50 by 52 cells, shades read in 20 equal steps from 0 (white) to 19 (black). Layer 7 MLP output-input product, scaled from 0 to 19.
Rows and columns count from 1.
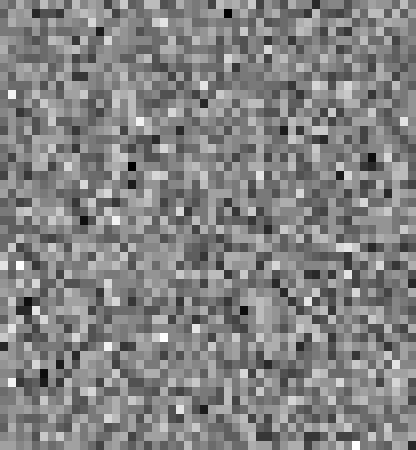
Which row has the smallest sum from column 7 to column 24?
3
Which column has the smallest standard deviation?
24
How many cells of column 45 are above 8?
26
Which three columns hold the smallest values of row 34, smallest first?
39, 15, 2
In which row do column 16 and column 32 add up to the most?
42
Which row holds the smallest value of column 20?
20
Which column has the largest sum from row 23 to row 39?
4
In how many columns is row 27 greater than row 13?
27
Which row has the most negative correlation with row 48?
22
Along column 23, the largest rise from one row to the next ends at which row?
47
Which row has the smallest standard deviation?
6
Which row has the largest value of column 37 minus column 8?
5
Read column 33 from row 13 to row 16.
11 8 6 7
